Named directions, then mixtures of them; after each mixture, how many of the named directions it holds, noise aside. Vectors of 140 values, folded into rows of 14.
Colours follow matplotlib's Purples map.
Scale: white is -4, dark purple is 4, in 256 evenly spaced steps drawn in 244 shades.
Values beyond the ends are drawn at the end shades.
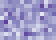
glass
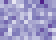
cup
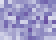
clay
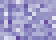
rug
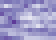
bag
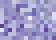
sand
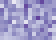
three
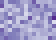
three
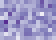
three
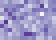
two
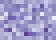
three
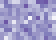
four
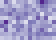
three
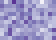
one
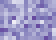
four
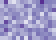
three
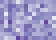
one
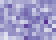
four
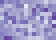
three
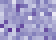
one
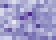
two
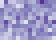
two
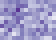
four
